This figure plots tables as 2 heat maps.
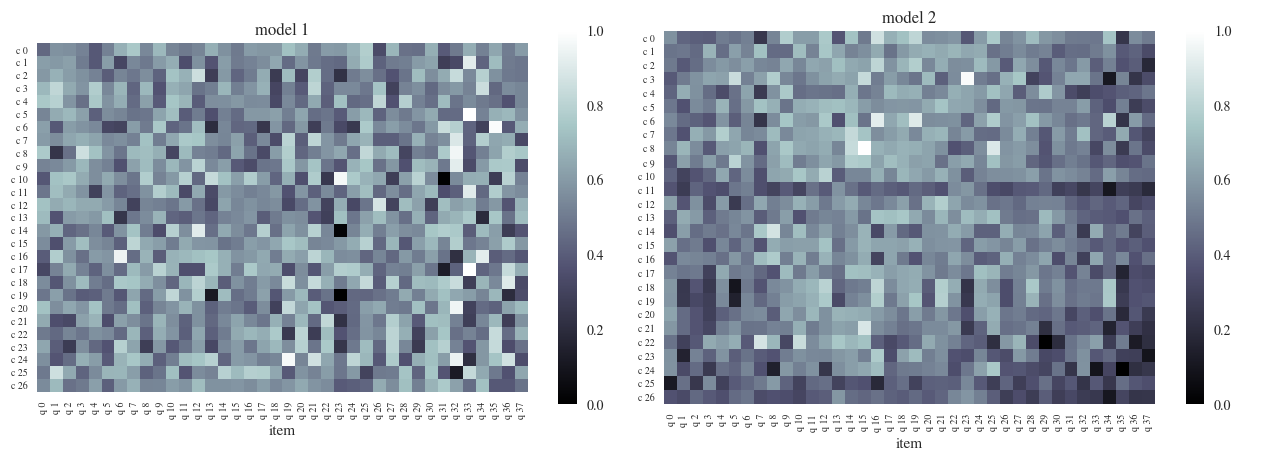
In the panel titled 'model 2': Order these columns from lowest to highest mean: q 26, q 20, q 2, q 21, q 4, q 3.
q 3, q 2, q 26, q 4, q 20, q 21
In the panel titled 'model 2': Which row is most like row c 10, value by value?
c 15
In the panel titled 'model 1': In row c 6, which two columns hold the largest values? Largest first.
q 35, q 31
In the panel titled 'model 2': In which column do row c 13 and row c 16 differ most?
q 16
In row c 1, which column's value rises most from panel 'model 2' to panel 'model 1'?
q 33
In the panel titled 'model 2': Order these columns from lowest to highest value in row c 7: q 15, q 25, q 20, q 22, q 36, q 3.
q 36, q 25, q 22, q 3, q 20, q 15
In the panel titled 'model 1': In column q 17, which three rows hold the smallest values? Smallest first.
c 6, c 8, c 13
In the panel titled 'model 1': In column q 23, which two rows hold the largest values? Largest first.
c 10, c 17
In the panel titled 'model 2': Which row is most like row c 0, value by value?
c 6
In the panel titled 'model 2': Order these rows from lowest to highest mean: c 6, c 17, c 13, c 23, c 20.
c 23, c 20, c 17, c 13, c 6
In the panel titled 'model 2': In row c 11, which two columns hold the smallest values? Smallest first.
q 34, q 37
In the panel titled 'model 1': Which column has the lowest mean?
q 23
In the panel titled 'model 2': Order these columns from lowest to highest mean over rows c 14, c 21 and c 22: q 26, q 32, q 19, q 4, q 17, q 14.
q 32, q 19, q 17, q 4, q 26, q 14
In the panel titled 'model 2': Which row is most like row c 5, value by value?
c 7
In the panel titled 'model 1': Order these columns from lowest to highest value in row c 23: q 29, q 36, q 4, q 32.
q 29, q 36, q 4, q 32
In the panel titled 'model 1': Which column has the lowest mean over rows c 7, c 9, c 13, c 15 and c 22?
q 6
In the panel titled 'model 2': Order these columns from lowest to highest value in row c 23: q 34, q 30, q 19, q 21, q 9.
q 30, q 34, q 9, q 21, q 19
